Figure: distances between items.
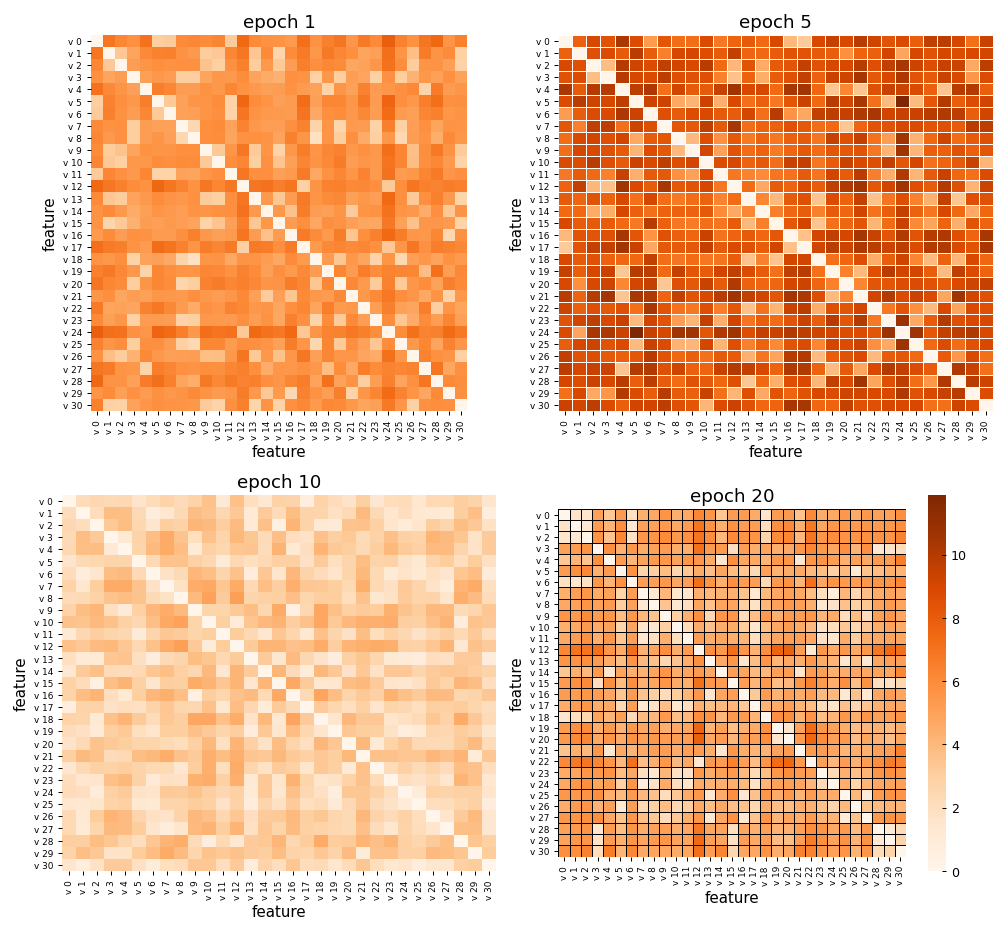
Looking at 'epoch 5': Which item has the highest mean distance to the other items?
v 24
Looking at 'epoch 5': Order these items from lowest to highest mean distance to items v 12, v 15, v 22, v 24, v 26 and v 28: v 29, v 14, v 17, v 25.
v 14, v 25, v 29, v 17
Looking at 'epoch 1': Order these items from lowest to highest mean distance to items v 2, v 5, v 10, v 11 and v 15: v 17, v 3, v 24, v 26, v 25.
v 26, v 3, v 25, v 17, v 24
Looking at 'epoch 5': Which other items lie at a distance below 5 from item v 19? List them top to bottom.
v 4, v 21, v 27
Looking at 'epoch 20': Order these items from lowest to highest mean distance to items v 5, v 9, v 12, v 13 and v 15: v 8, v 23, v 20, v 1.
v 8, v 23, v 20, v 1
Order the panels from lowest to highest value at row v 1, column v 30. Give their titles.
epoch 10, epoch 1, epoch 20, epoch 5
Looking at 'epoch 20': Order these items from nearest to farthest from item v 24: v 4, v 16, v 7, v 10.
v 7, v 10, v 16, v 4
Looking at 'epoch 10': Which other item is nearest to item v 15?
v 2
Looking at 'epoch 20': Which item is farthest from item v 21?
v 30
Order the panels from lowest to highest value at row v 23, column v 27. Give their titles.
epoch 10, epoch 20, epoch 1, epoch 5
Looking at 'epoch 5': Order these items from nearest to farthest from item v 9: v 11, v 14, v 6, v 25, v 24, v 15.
v 25, v 11, v 15, v 14, v 6, v 24
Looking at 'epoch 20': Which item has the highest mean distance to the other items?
v 12
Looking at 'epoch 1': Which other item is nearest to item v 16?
v 29
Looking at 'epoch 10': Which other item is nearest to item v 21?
v 29
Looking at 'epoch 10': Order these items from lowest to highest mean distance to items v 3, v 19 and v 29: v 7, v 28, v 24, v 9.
v 24, v 9, v 28, v 7
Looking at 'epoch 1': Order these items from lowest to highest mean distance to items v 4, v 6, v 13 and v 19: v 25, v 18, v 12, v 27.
v 27, v 18, v 25, v 12
